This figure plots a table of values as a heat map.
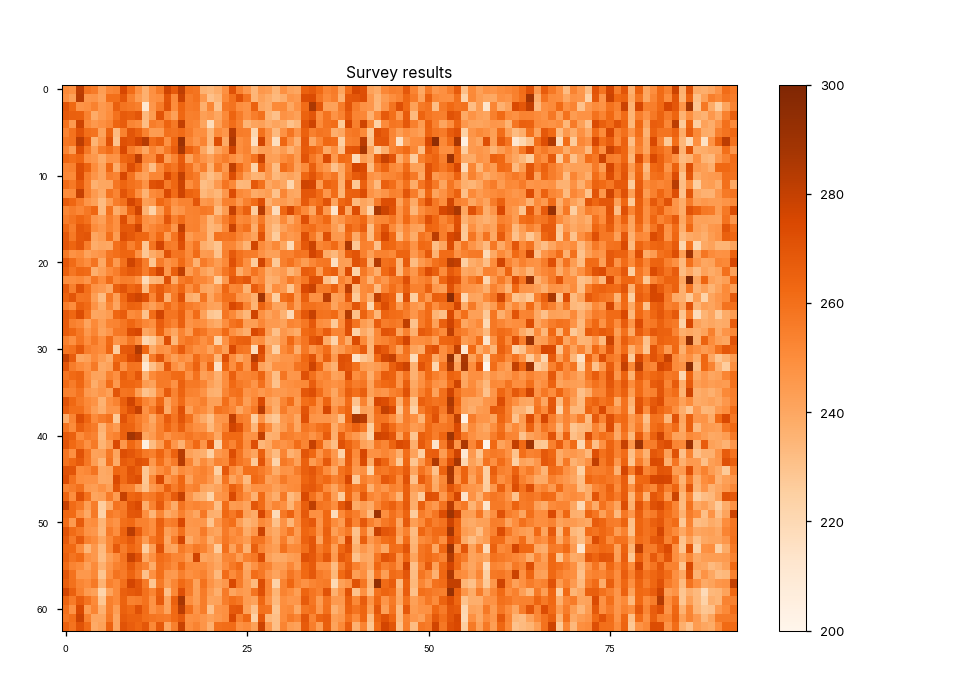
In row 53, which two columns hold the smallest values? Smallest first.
71, 58
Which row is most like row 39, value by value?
25
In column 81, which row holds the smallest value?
19
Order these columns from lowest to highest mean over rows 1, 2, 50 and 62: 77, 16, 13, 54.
13, 54, 77, 16
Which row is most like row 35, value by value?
46
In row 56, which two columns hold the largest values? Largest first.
53, 62
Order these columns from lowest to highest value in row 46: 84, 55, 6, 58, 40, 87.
58, 87, 6, 55, 40, 84
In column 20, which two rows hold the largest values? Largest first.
41, 32
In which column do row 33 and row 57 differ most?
43
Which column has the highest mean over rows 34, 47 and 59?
16
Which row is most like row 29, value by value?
22
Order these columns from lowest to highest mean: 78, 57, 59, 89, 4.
78, 89, 57, 4, 59
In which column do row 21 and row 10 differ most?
40
